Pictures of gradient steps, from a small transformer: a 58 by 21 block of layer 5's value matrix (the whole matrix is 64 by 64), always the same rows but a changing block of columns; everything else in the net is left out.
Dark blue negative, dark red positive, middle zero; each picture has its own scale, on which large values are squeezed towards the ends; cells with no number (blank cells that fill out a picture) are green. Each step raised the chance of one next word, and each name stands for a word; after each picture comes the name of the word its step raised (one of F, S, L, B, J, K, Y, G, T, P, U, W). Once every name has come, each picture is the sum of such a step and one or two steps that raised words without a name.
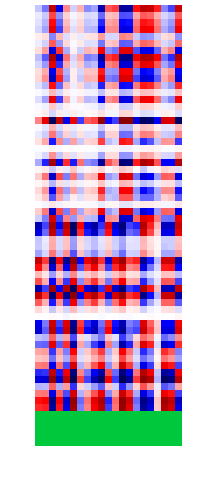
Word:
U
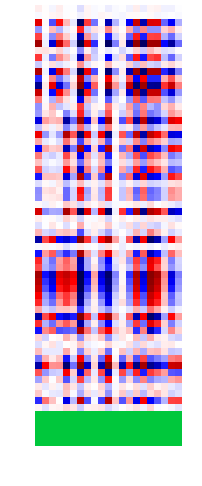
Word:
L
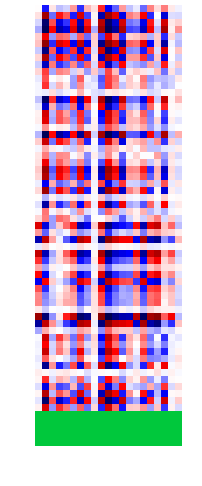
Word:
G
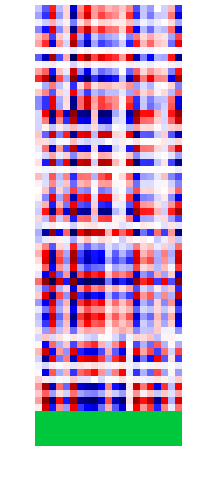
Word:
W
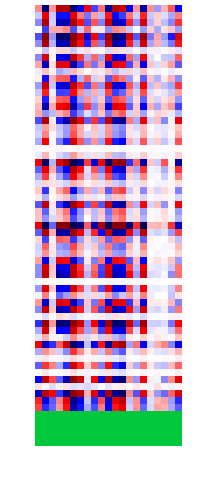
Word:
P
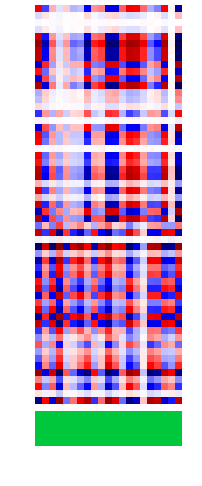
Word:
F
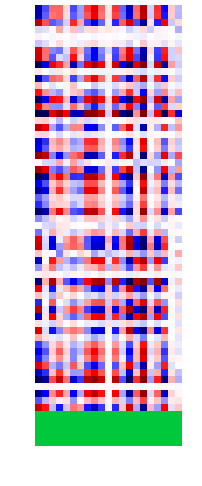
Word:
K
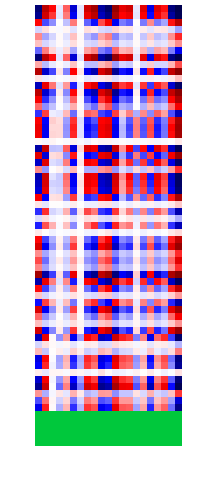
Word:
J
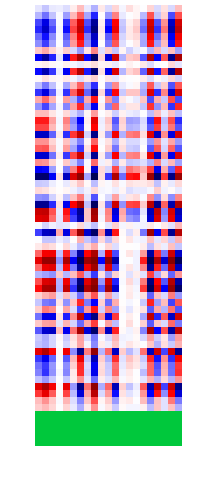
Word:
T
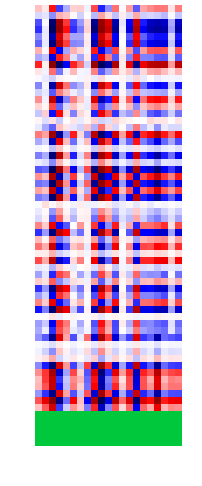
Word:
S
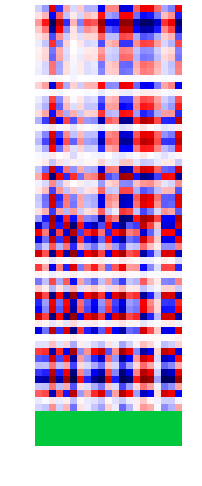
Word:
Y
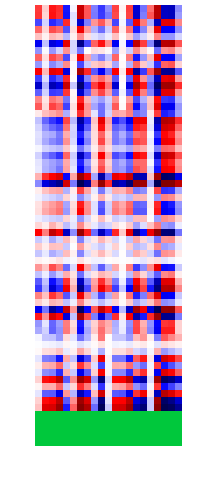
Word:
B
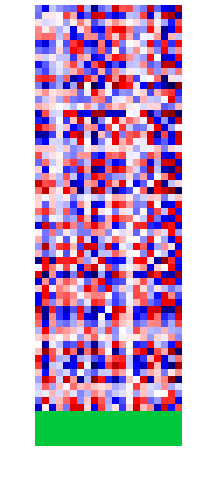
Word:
K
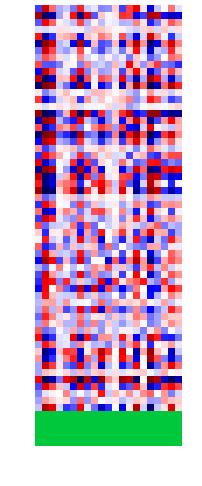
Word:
K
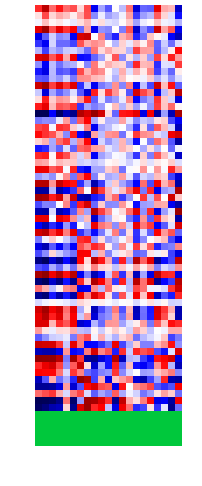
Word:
W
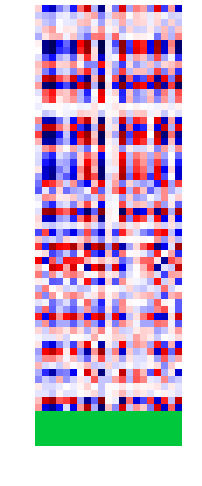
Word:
F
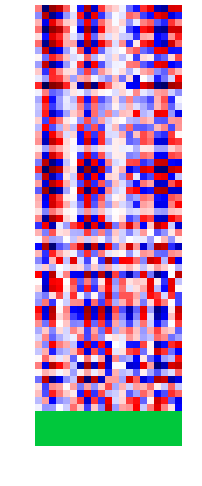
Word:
S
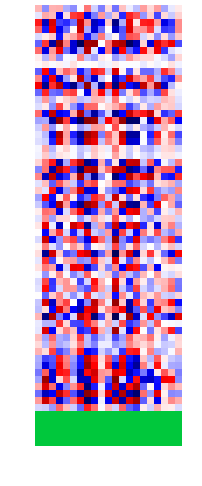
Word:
Y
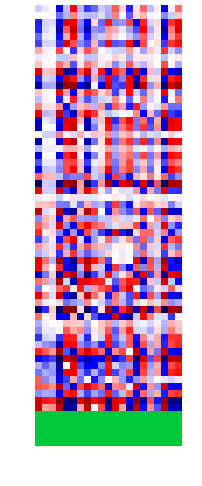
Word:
B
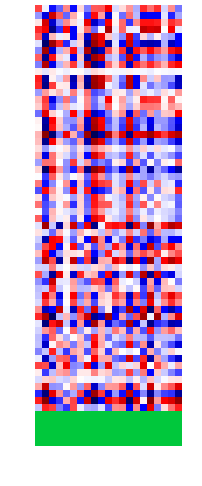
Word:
G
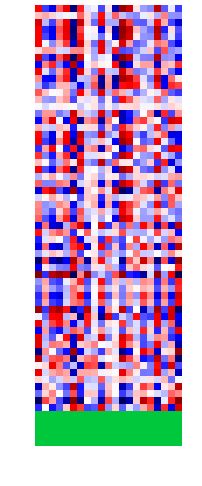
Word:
L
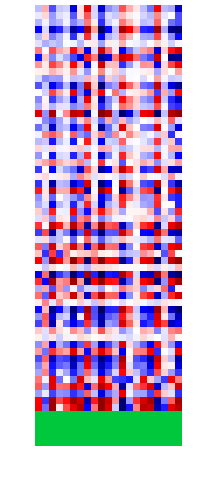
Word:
W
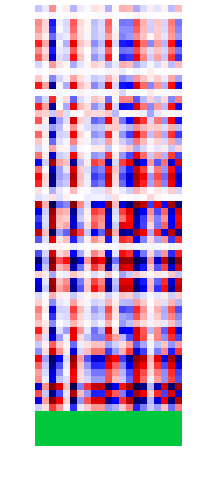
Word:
T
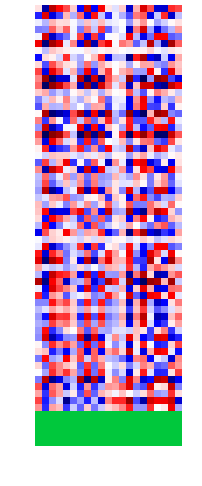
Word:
W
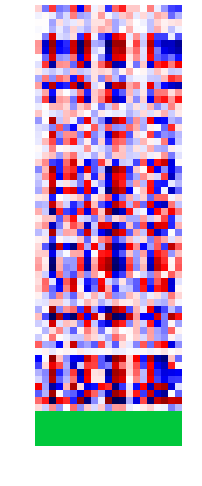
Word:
F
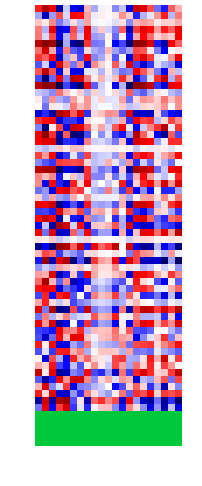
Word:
F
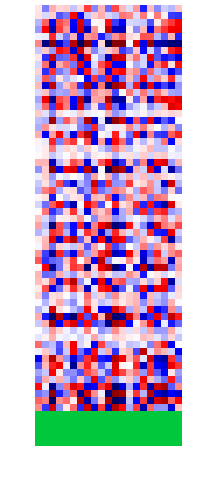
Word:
G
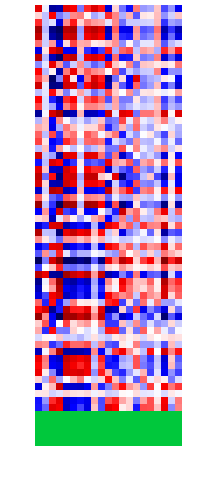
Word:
T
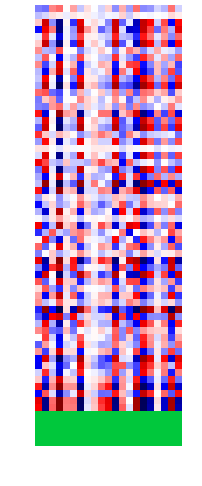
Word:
B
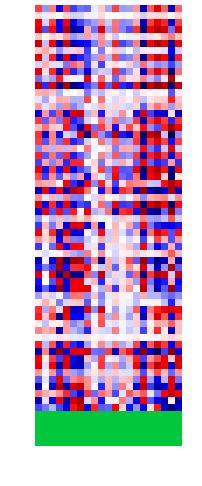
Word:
T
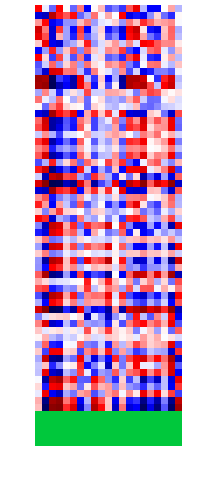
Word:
B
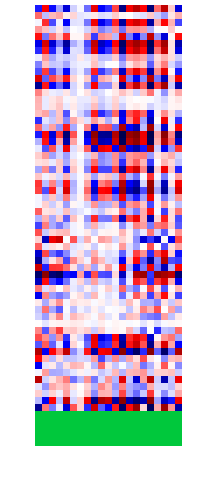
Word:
L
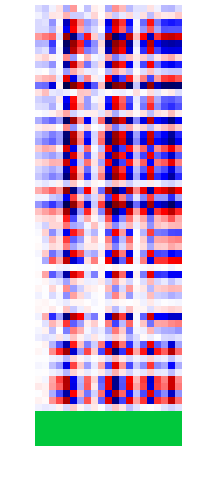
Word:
T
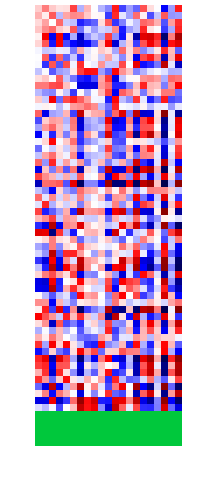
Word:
B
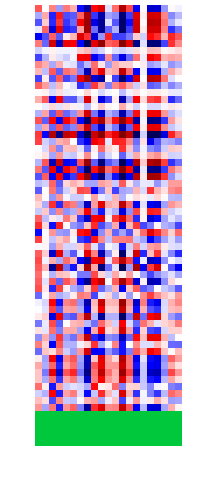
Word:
Y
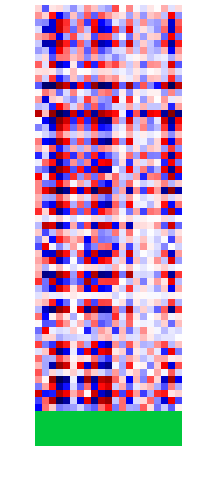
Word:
K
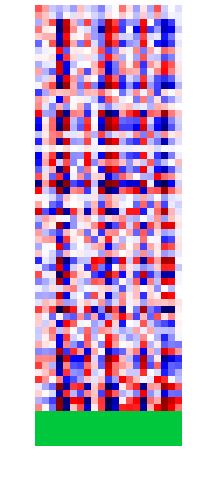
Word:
B
